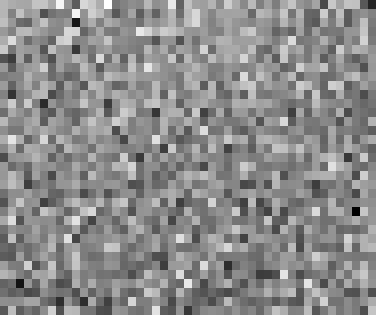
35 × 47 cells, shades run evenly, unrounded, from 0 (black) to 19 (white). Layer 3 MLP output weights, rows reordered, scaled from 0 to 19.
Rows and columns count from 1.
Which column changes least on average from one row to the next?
28
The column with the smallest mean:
45
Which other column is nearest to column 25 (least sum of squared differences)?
38
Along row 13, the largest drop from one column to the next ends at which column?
26
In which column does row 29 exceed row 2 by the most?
40
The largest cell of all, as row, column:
1, 14
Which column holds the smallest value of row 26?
35
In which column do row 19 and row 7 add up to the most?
31
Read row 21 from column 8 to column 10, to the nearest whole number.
11 11 13
